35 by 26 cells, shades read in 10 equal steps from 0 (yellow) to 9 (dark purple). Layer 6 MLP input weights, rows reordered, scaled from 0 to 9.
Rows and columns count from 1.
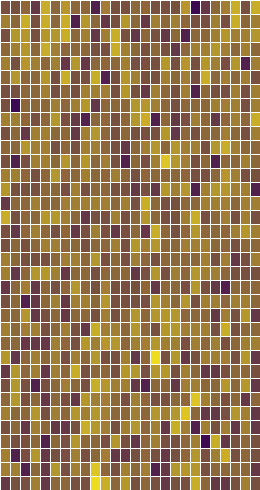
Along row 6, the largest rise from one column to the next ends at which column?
11
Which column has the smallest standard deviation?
6
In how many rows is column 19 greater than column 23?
14
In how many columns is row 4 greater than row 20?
6
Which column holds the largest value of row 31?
20
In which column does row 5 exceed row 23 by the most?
25
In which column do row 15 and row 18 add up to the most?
1
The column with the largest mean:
2
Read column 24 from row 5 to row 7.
3 5 4
